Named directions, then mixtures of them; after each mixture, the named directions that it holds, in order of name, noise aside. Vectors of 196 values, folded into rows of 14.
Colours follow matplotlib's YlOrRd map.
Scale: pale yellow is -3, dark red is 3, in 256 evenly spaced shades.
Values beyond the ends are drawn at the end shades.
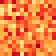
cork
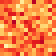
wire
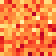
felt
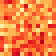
cork, felt, wire.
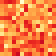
cork, felt, wire.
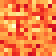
cork, felt, wire.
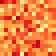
cork, wire.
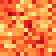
wire.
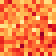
felt.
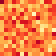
cork, felt, wire.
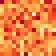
cork, felt, wire.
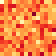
cork, felt, wire.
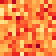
cork.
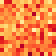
felt.
